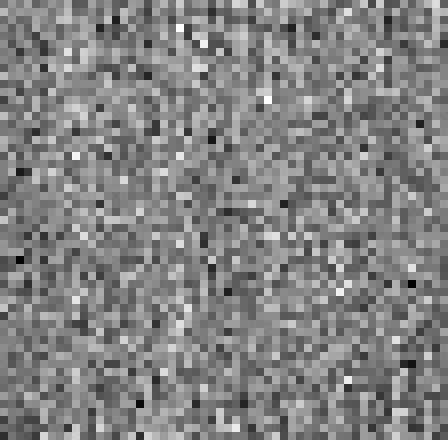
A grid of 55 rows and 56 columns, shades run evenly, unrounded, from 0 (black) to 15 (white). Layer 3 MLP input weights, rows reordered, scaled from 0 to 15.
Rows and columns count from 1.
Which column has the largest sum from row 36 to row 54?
10
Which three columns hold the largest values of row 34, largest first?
52, 43, 23
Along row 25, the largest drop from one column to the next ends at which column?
25
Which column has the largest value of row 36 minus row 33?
3
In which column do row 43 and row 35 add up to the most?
16
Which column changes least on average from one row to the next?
31
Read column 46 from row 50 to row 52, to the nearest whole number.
11 10 10
